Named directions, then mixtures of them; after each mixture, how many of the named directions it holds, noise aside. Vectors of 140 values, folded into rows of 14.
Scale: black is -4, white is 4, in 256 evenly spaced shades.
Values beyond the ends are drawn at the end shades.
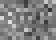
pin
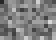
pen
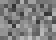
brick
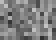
three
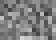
three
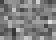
one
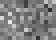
one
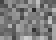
two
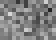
two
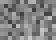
one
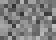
one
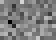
three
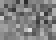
two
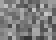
two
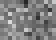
one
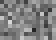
three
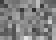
two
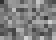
one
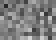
three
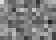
one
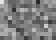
one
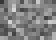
two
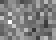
two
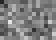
two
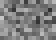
three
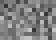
three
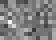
two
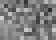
two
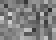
three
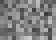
two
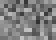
two
